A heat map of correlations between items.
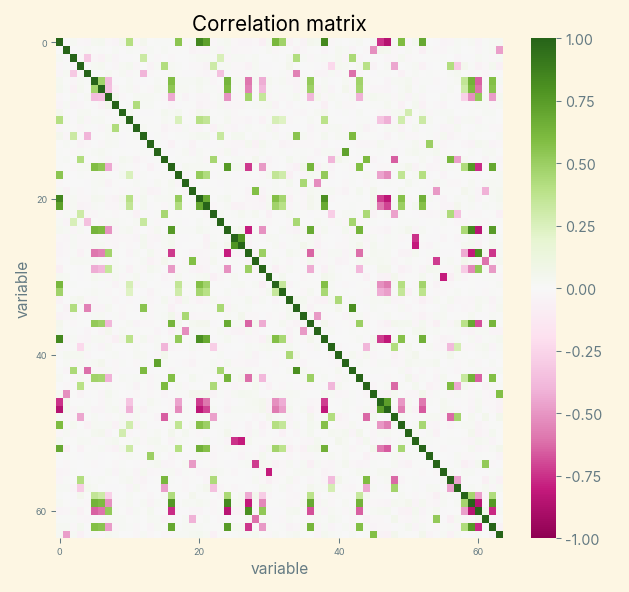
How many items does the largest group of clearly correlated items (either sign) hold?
13
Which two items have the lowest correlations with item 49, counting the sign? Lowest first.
47, 46
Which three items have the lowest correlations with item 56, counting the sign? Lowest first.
48, 57, 39
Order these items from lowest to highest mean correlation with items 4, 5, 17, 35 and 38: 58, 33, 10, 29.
29, 33, 58, 10
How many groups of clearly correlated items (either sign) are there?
14
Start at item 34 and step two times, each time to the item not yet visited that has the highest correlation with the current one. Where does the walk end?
12
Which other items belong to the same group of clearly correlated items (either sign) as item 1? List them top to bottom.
45, 63
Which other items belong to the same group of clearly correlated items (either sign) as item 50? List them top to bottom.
9
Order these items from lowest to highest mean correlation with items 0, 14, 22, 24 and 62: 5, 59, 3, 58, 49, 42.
42, 3, 49, 58, 5, 59
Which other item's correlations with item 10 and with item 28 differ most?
54
